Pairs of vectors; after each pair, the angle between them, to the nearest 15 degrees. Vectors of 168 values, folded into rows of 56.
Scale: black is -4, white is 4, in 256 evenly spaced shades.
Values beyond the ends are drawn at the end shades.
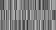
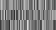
120 degrees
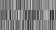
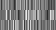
135 degrees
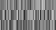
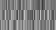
165 degrees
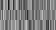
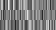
165 degrees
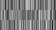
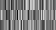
60 degrees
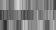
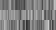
135 degrees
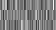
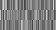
30 degrees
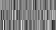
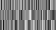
120 degrees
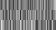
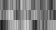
105 degrees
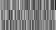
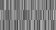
90 degrees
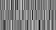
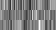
135 degrees
